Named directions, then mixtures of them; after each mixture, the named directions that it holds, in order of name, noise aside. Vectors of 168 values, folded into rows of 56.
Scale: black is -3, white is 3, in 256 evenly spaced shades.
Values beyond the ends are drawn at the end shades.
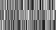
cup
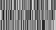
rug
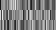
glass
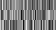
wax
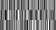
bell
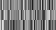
cup, wax.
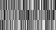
cup.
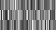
bell, glass.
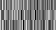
rug, wax.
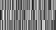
rug.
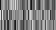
glass.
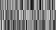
cup, glass.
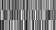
wax.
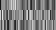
glass.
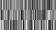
wax.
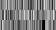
cup, rug.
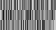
rug.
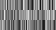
cup.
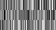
cup.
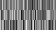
wax.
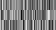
wax.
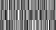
bell.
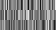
bell, cup.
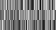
cup.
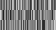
rug.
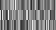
bell, glass.
